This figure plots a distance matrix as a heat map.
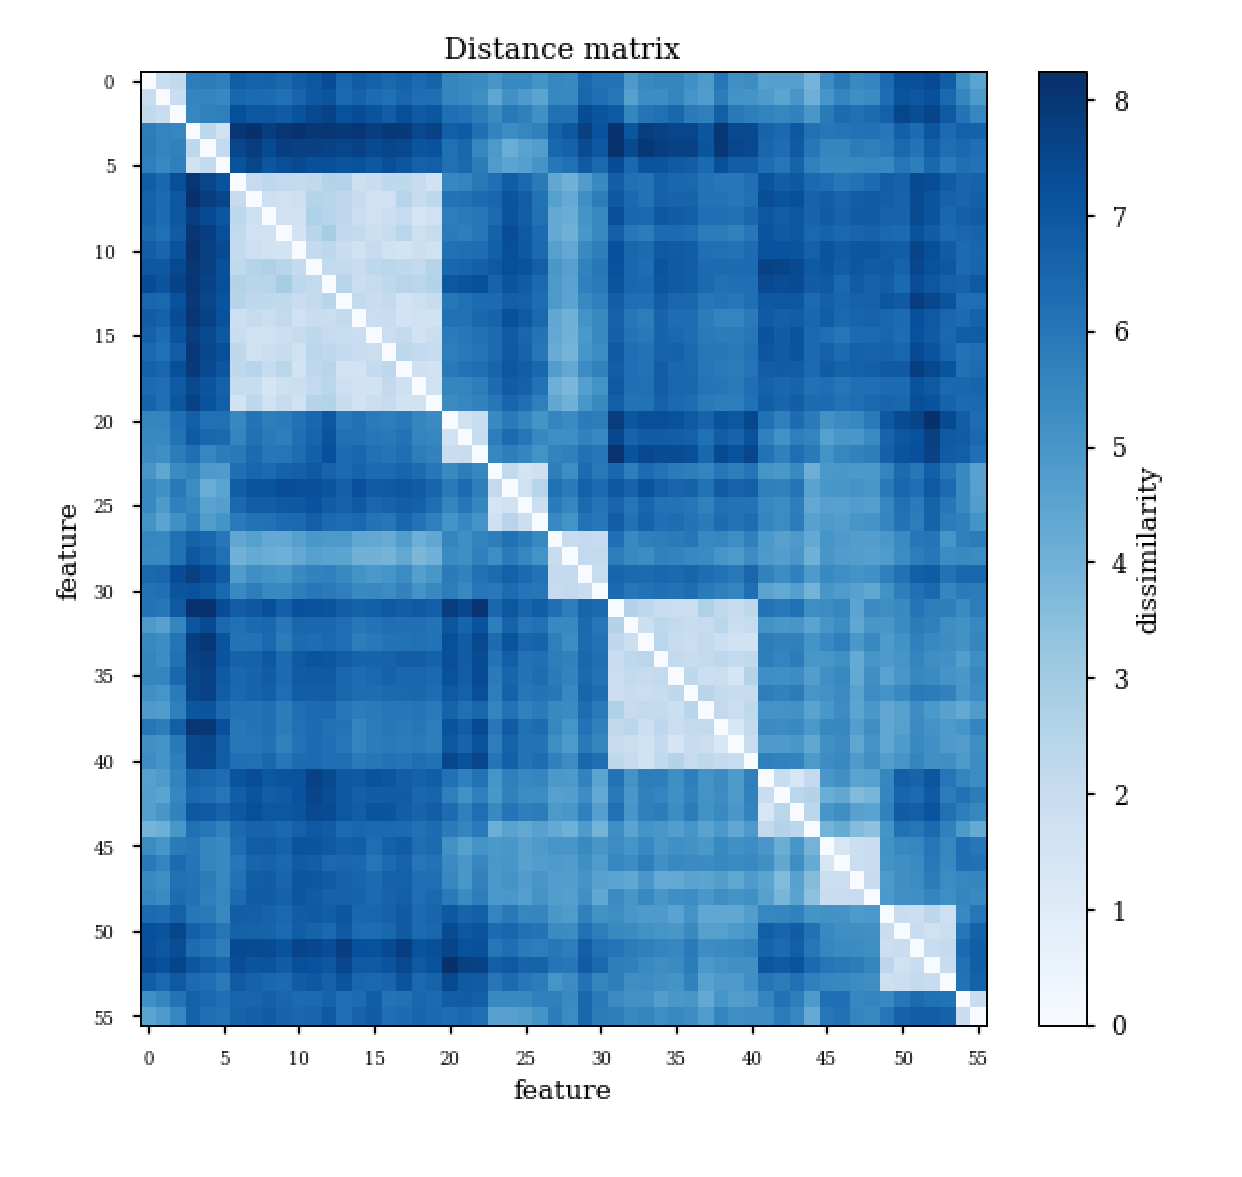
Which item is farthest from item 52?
20
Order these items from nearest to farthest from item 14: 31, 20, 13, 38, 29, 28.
13, 28, 29, 38, 20, 31
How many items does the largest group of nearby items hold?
14
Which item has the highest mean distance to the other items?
3
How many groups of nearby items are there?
11
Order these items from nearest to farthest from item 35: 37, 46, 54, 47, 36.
37, 36, 47, 54, 46
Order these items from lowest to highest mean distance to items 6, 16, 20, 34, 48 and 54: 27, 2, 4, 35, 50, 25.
27, 35, 25, 50, 2, 4
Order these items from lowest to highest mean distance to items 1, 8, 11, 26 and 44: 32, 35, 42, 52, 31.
42, 32, 35, 31, 52
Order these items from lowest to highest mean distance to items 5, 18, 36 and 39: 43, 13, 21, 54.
13, 54, 43, 21
